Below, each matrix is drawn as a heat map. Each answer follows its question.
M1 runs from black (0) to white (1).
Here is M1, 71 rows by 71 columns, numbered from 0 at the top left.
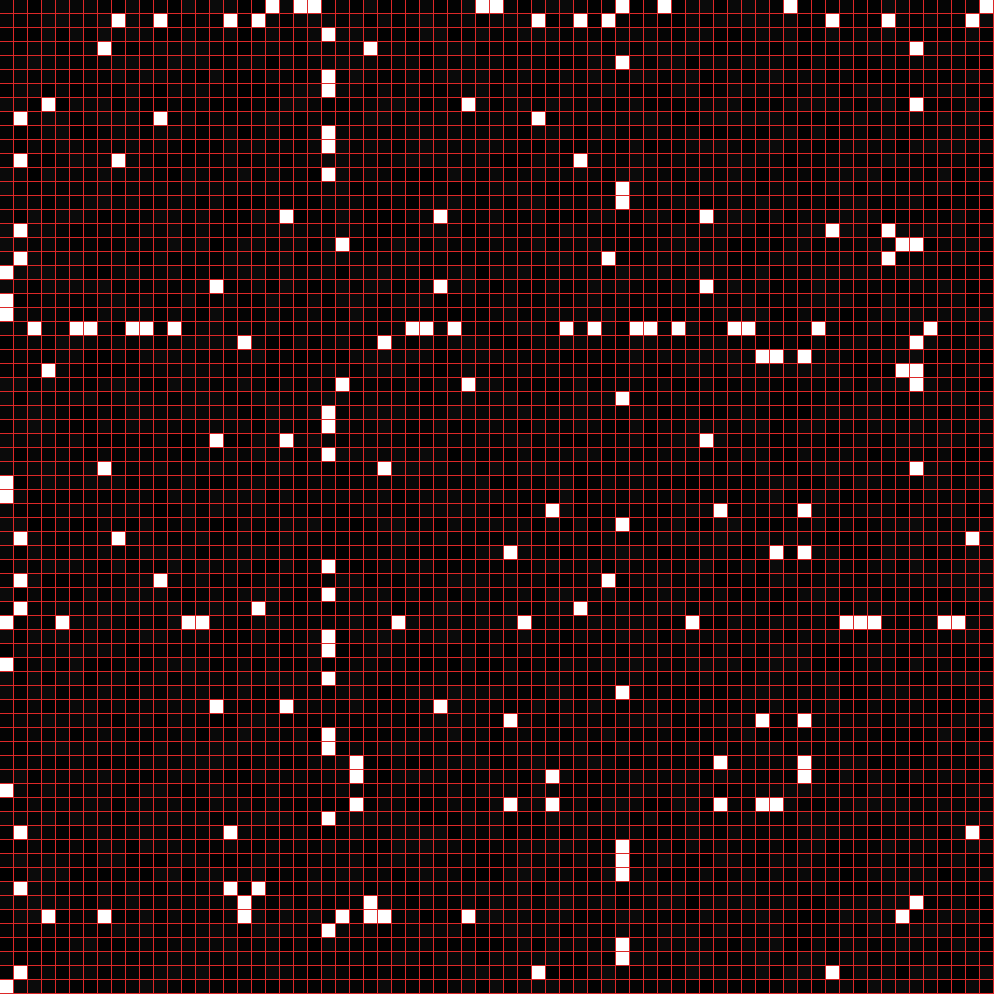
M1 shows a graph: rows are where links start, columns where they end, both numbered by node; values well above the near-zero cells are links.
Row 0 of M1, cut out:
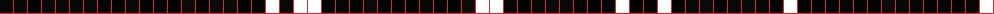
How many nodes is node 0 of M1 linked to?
9
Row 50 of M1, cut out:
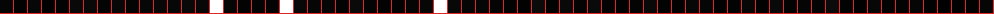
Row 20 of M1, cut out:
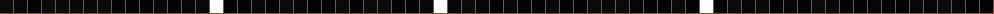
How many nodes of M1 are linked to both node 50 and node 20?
2
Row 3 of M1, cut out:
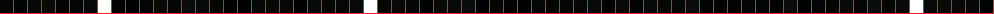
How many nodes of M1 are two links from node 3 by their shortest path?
5
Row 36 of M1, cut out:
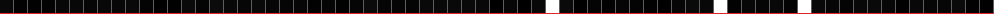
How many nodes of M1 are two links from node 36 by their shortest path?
3
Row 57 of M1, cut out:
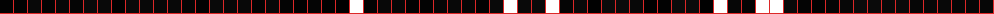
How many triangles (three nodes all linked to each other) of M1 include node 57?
6
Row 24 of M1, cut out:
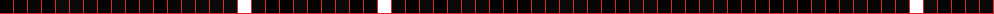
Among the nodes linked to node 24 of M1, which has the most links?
node 65
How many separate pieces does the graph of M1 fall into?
6
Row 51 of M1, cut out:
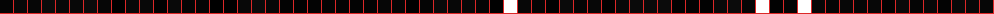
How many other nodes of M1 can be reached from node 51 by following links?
6
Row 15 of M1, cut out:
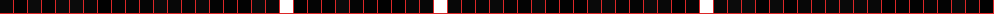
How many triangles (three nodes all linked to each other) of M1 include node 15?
3
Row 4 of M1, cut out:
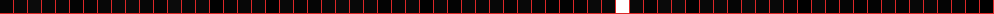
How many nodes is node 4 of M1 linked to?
1
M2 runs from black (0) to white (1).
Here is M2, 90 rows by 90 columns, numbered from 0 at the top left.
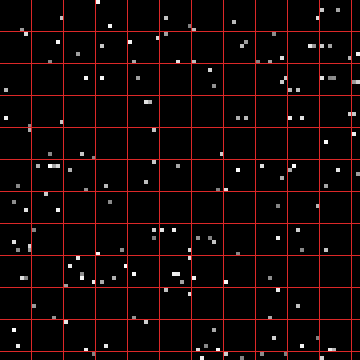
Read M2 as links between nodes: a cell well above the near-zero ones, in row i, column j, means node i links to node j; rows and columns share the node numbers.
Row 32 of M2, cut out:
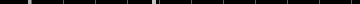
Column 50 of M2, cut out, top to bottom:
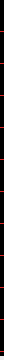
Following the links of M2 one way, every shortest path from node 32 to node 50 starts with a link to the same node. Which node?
node 38
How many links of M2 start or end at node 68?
6
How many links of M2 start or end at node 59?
7
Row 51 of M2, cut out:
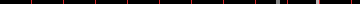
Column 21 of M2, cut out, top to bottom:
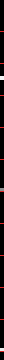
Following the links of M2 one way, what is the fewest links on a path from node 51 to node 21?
4
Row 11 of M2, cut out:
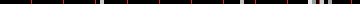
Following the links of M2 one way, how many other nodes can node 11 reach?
11
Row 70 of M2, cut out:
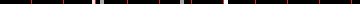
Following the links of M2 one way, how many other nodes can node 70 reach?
6
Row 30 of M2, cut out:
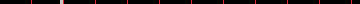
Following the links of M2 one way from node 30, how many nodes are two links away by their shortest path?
6
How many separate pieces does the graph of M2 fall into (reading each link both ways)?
3
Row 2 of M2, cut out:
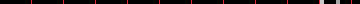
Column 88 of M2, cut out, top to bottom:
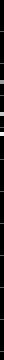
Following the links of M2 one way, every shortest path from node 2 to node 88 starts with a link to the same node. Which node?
node 84
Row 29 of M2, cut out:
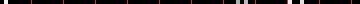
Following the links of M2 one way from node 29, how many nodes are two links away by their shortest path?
6
